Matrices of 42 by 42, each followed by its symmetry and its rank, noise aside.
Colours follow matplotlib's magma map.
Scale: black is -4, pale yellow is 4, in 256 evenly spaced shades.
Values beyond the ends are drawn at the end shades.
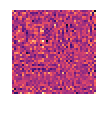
no symmetry, rank six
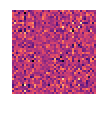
no symmetry, rank six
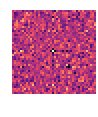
symmetric, rank six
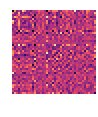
symmetric, rank five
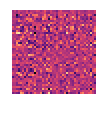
no symmetry, rank four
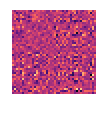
antisymmetric, rank six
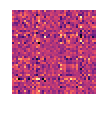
antisymmetric, rank four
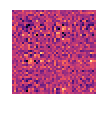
symmetric, rank four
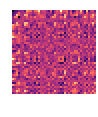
symmetric, rank four
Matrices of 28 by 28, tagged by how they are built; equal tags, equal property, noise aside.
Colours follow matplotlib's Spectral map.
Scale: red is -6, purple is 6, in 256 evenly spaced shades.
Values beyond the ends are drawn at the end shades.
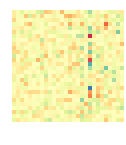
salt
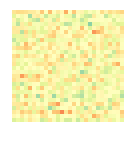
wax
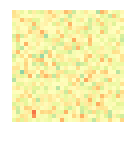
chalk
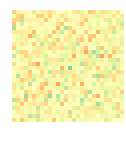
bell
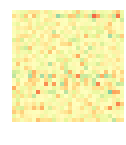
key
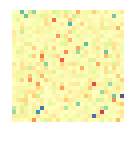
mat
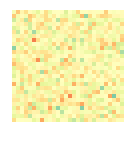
chalk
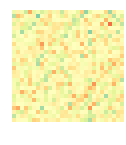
bell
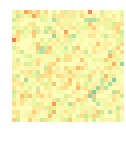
bell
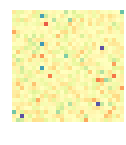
mat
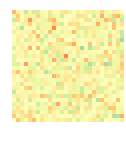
chalk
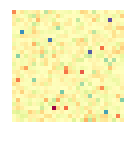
mat
